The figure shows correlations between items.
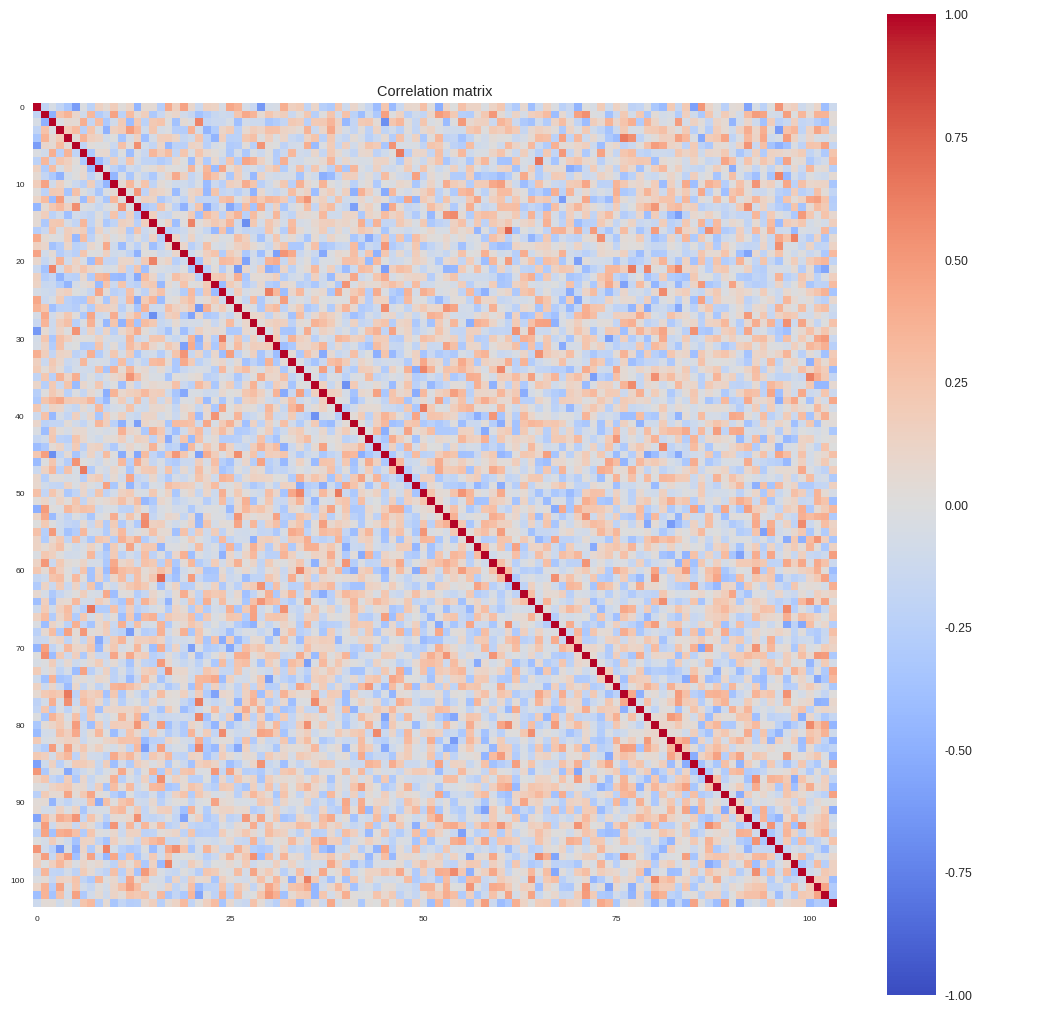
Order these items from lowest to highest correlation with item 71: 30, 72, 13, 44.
44, 72, 13, 30
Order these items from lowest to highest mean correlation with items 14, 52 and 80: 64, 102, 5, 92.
92, 5, 64, 102
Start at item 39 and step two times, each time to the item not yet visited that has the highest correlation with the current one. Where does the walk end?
34
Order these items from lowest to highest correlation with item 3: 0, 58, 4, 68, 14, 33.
68, 0, 14, 58, 33, 4
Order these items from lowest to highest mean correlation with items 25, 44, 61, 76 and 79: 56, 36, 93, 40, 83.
40, 93, 56, 36, 83
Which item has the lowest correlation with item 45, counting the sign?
2
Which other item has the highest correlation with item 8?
24
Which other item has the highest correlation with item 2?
21
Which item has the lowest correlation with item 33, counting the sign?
100
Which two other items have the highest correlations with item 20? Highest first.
15, 61
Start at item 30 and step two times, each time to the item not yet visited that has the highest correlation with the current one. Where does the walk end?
81
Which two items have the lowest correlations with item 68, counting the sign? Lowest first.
12, 31
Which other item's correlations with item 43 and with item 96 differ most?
17
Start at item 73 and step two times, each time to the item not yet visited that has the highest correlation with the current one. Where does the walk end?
98
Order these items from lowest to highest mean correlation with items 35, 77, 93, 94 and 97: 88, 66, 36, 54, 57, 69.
54, 69, 36, 57, 66, 88
